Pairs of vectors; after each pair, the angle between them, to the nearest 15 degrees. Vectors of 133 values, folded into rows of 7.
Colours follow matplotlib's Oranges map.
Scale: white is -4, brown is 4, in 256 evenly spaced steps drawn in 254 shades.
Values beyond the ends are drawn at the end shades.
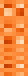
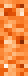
150 degrees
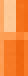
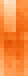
45 degrees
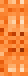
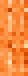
60 degrees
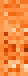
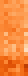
135 degrees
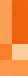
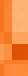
165 degrees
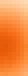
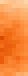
15 degrees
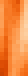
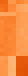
75 degrees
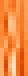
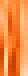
135 degrees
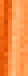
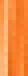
150 degrees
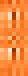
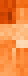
105 degrees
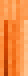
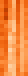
90 degrees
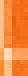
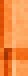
165 degrees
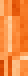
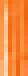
90 degrees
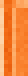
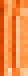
150 degrees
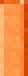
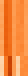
90 degrees
